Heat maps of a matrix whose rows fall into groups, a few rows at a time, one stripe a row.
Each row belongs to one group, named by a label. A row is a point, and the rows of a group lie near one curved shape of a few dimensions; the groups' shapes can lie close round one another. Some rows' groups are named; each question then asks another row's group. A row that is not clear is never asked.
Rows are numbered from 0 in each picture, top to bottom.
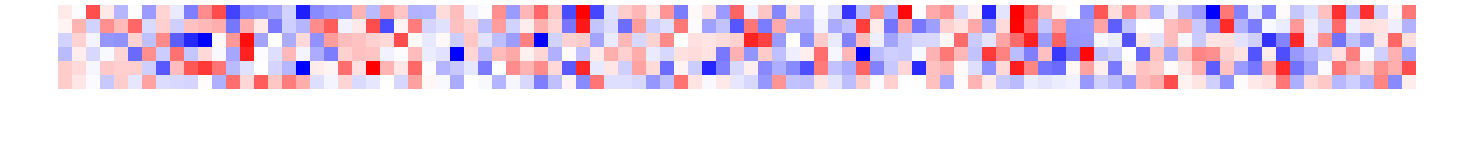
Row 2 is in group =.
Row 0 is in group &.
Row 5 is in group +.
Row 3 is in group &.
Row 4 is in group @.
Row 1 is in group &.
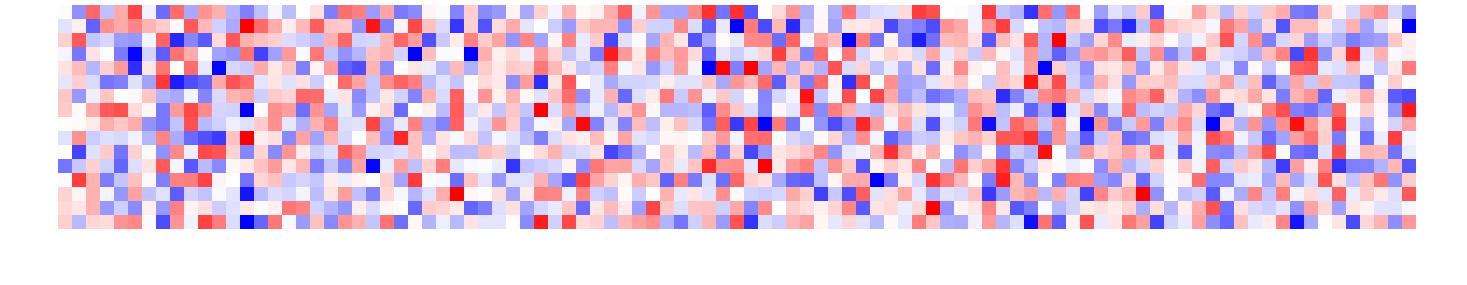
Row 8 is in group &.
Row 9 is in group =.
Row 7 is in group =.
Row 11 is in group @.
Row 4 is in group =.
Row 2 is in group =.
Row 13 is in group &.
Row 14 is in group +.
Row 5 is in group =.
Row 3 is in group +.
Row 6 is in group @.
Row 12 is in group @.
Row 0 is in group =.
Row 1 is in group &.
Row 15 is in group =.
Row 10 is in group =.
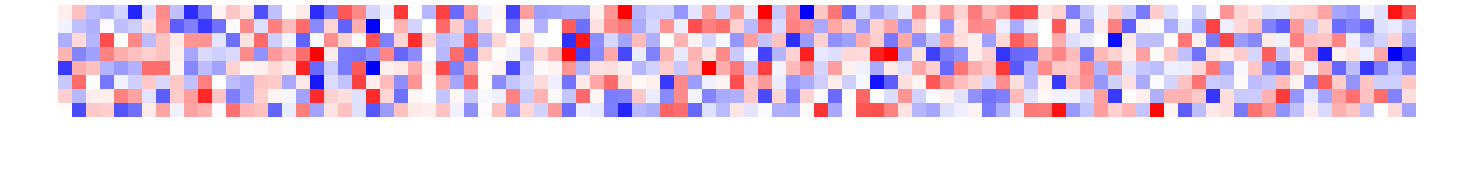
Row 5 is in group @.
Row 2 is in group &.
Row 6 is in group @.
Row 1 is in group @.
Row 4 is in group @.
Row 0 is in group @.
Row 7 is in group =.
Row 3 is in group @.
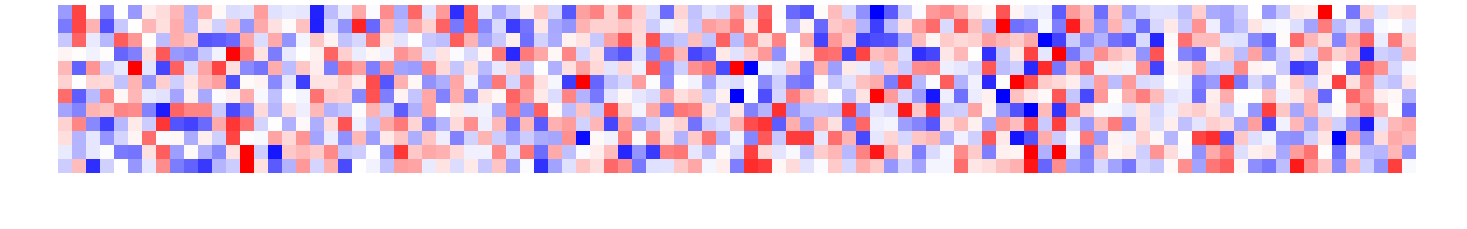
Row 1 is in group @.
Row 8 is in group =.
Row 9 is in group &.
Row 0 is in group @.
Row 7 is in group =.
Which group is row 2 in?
=
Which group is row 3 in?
=
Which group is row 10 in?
=
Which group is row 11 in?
=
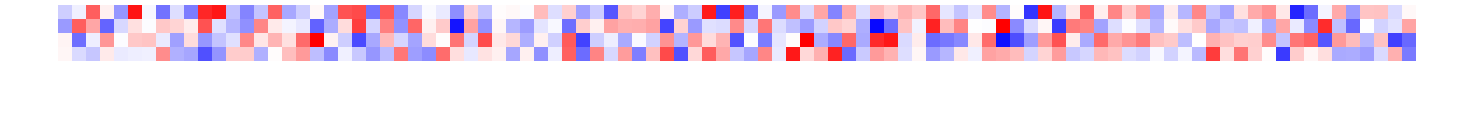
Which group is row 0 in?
=
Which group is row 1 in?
@
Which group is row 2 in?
@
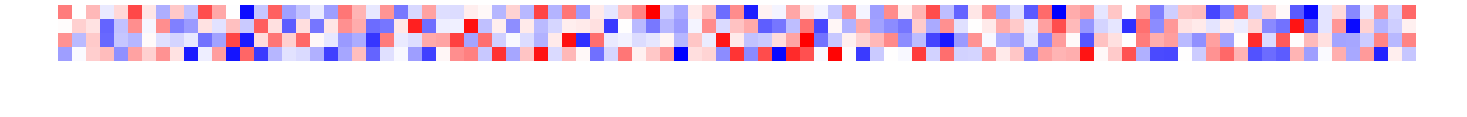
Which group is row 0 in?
=
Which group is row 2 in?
&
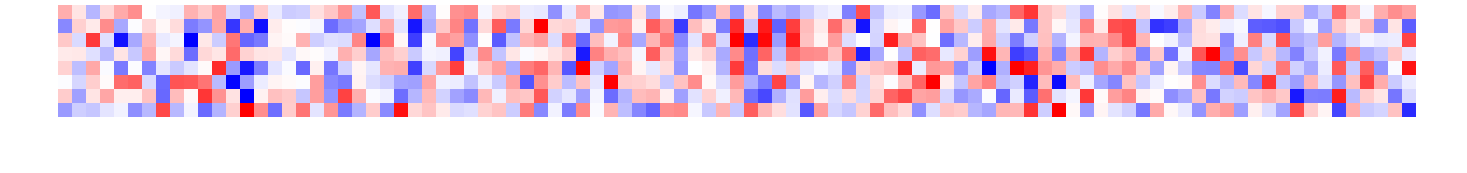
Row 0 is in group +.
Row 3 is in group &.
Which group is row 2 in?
&
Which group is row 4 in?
&
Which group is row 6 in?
=
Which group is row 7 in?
=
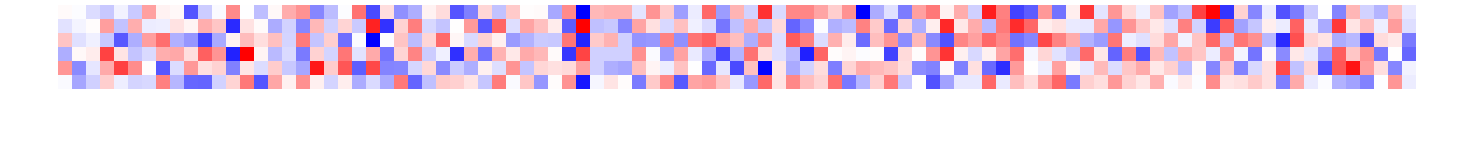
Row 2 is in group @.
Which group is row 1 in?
&
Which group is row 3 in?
&
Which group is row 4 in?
@
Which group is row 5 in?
@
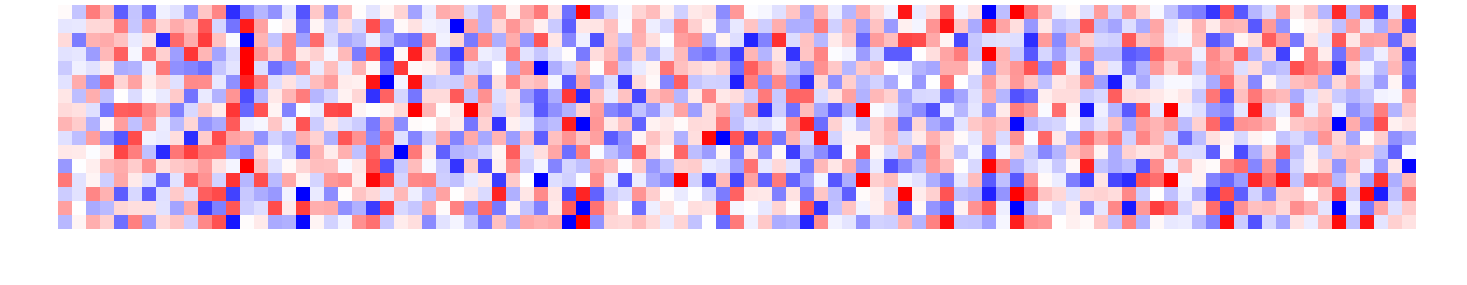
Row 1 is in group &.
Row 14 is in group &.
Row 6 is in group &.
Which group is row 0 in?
&
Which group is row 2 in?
=
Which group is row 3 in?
&
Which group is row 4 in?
=
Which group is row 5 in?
&
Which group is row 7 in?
+
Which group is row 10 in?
@
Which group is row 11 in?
&
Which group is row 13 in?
&
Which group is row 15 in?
&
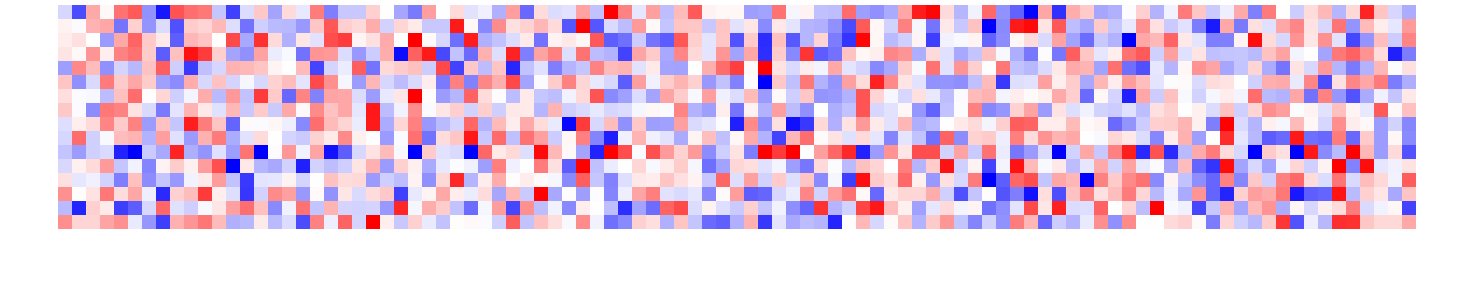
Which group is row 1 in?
&
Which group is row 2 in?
+
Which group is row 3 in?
@
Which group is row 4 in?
@
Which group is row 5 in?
@
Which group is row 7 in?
+
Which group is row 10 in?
+
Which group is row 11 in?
&
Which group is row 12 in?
&
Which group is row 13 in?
=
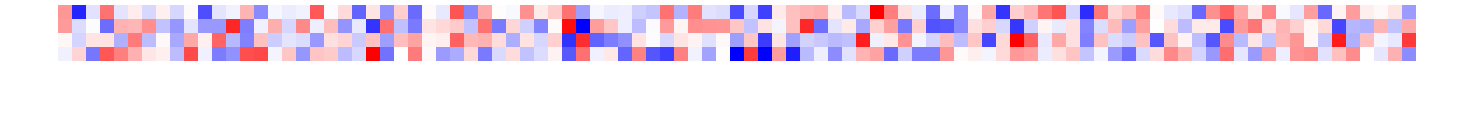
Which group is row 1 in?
&
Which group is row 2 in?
&
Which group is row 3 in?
&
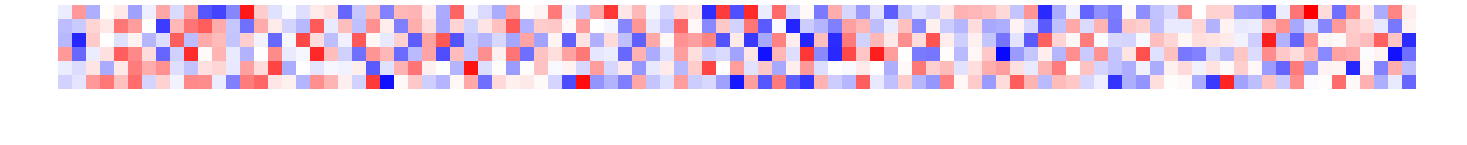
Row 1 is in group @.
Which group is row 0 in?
=
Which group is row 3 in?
@
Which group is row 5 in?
&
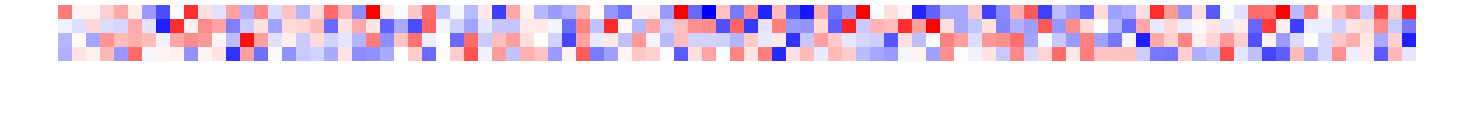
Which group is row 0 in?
+
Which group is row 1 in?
=
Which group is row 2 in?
&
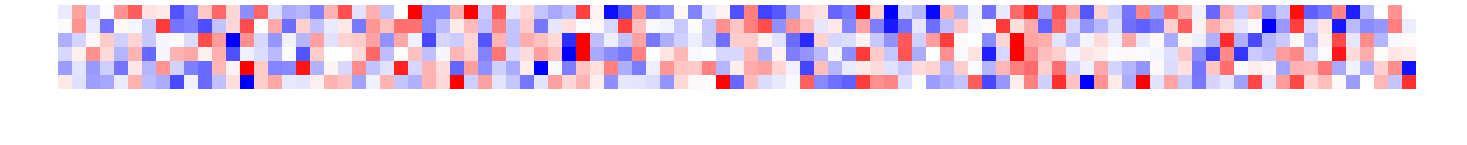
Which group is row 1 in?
=
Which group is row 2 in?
&
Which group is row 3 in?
&
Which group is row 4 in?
=
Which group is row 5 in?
&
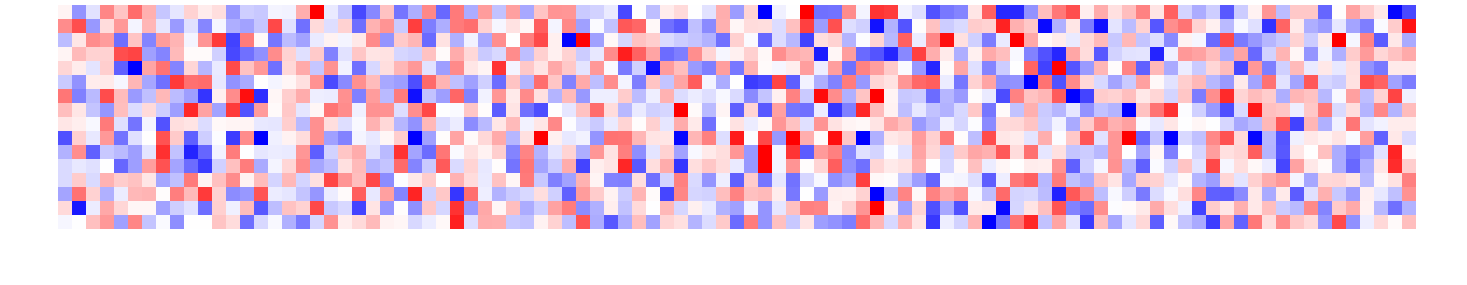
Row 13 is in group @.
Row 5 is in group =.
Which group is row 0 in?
@
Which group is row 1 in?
=
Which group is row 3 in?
=
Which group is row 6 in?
@
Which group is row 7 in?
+
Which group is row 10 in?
@
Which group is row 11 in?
@
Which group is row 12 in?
+
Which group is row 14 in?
@
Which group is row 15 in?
&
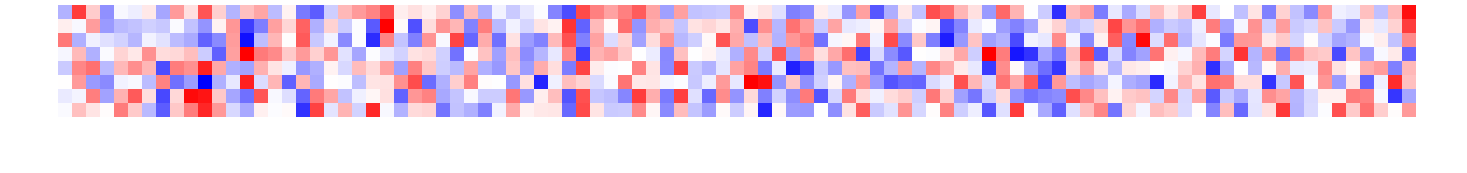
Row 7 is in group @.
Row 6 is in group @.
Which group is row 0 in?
@
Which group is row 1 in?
&
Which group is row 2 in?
&
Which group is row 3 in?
&
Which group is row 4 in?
@
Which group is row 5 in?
=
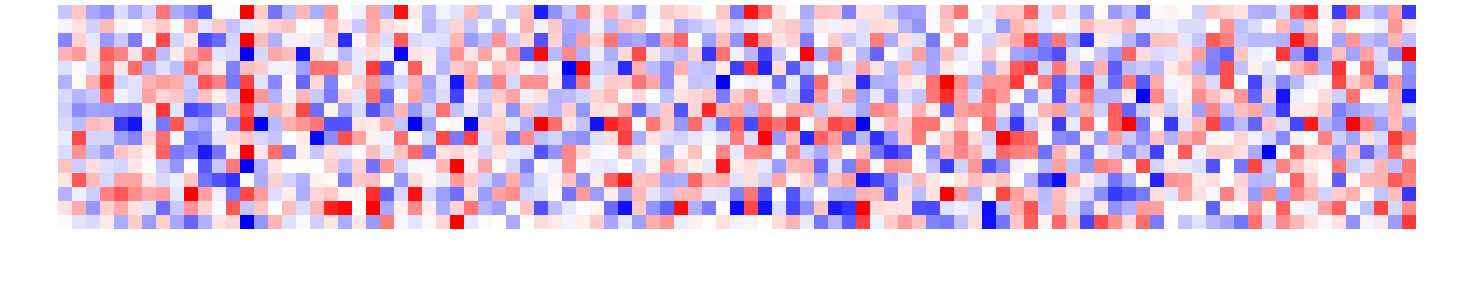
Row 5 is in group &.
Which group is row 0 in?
=
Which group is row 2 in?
=
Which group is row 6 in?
&
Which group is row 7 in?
@
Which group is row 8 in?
+
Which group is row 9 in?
@
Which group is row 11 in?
&
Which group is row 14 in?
+
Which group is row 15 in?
&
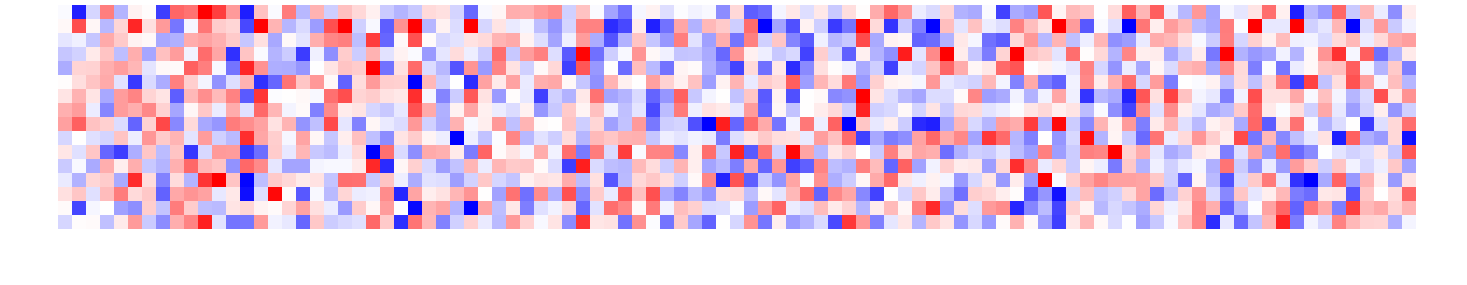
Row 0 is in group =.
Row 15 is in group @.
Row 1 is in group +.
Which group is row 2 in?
+
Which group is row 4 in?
&
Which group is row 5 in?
+
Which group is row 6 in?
+
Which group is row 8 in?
=
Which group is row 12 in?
=
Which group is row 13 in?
=
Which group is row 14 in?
+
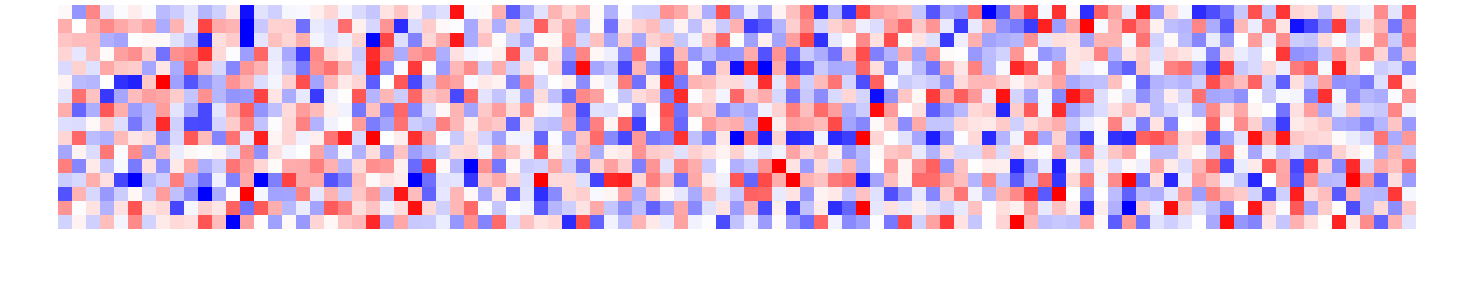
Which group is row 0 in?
&
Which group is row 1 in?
=
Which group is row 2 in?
&
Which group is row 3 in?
@
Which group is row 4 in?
&
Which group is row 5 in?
@
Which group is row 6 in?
@
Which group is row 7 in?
@
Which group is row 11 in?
+
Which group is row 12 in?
+
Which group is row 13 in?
=
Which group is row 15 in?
&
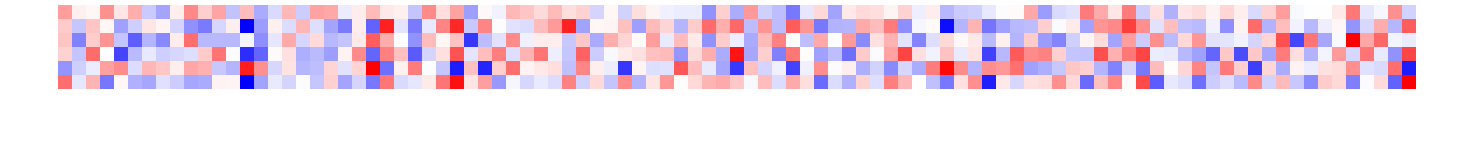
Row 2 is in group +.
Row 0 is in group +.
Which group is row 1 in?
&
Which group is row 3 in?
&
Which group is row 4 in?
&
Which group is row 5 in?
&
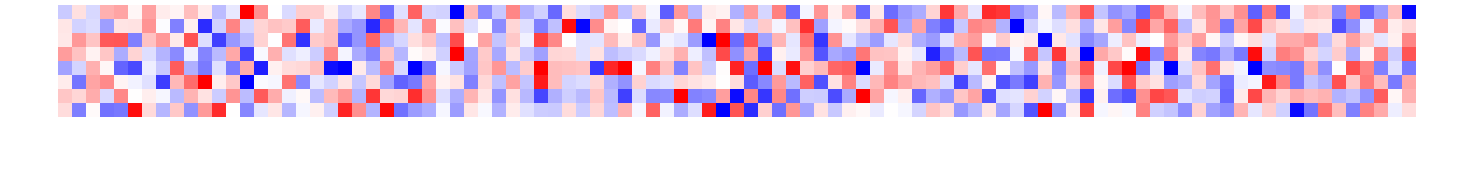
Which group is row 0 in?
&
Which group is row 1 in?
&
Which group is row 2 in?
=
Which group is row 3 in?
&
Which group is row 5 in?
=
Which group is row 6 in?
+
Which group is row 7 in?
=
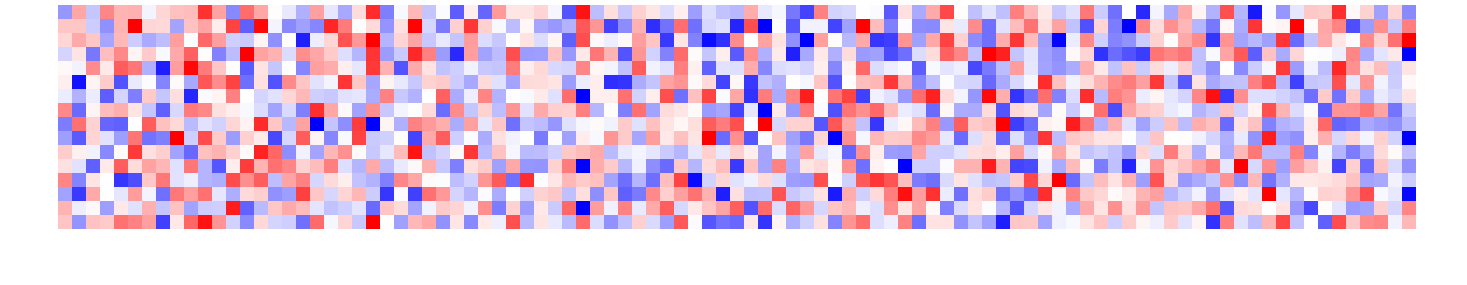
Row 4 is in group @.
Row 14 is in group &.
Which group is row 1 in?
+
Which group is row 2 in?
@
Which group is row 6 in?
&
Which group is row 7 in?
@
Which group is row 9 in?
=
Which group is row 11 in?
&
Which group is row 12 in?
=
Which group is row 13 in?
=
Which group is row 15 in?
@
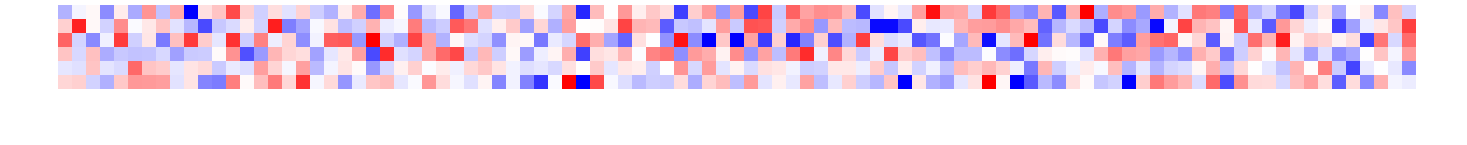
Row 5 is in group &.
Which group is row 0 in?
&
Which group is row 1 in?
=
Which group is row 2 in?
+
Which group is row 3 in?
&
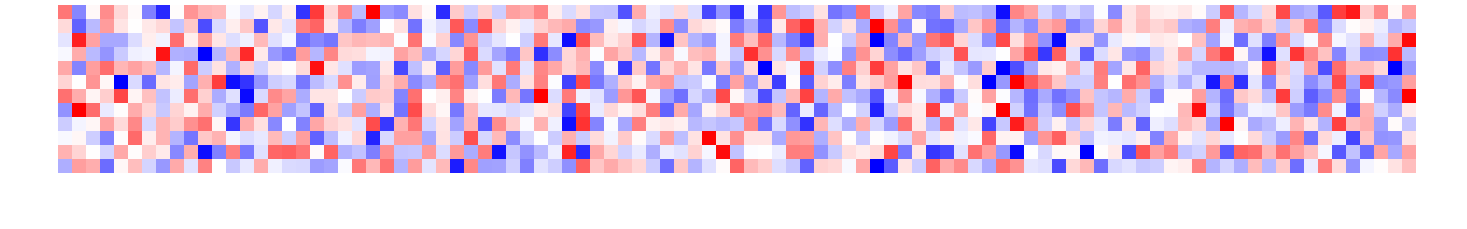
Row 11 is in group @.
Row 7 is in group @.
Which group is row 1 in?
@
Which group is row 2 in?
@
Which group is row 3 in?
=
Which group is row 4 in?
@
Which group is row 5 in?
&
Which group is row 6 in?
=
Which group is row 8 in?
&
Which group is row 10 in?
&
